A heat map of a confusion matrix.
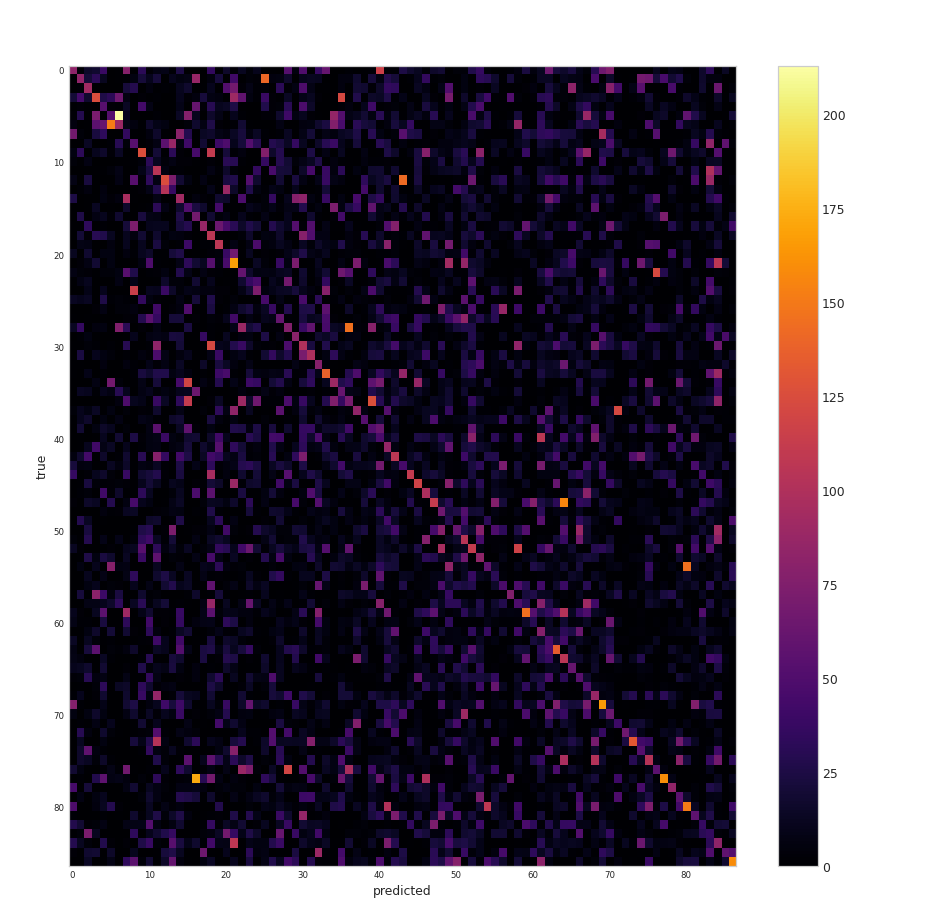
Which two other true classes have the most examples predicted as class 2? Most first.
83, 74
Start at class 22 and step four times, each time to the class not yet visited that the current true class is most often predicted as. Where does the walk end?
39
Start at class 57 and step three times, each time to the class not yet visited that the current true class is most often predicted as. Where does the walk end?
16
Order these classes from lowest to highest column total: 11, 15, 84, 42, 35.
15, 35, 42, 11, 84
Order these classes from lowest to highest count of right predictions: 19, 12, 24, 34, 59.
24, 34, 19, 12, 59
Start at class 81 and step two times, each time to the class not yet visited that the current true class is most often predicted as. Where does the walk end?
18
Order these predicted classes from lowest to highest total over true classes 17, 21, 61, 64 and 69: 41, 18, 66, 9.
9, 18, 66, 41
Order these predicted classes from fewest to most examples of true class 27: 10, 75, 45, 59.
59, 75, 45, 10
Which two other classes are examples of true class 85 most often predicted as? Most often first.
32, 17
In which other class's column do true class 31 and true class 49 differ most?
30
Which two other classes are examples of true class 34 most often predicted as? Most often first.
15, 45
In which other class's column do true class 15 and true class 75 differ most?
64
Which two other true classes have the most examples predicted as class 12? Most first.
13, 8
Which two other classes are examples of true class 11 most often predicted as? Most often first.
83, 84
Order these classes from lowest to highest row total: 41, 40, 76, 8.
41, 76, 8, 40
